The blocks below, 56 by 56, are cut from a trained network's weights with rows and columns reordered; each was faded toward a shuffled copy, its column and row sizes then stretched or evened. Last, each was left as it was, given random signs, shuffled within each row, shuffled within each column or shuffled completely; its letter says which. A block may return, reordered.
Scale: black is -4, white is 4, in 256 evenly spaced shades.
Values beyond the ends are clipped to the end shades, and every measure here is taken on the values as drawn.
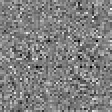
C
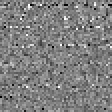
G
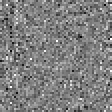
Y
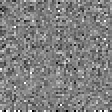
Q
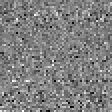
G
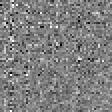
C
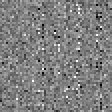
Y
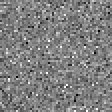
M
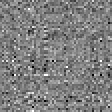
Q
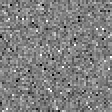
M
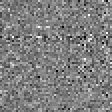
C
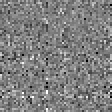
C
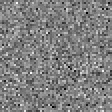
G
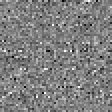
G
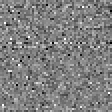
G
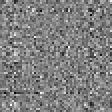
Q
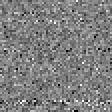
G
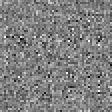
C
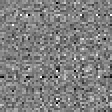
Q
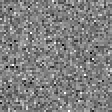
M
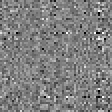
Q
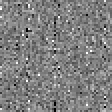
Y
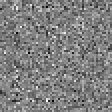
C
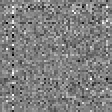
C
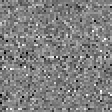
G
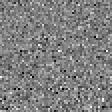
G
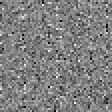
Y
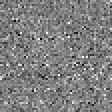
G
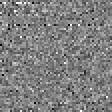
G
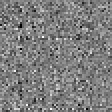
C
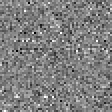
G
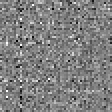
C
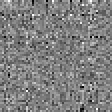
Q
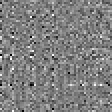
Q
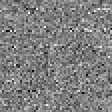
G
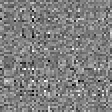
Q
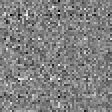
C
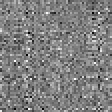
Q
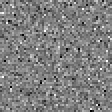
M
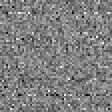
G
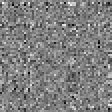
Q
